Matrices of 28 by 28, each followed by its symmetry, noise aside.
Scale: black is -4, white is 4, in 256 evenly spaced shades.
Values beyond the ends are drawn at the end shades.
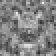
mirrored left to right.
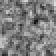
no symmetry.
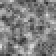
no symmetry.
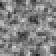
same after a half turn.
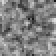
no symmetry.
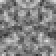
mirrored left to right.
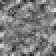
same after a half turn.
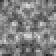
mirrored left to right.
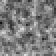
no symmetry.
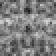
mirrored left to right.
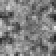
mirrored top to bottom.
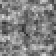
mirrored top to bottom.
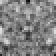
mirrored left to right.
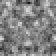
mirrored left to right.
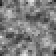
same after a half turn.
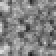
mirrored top to bottom.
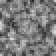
same after a half turn.
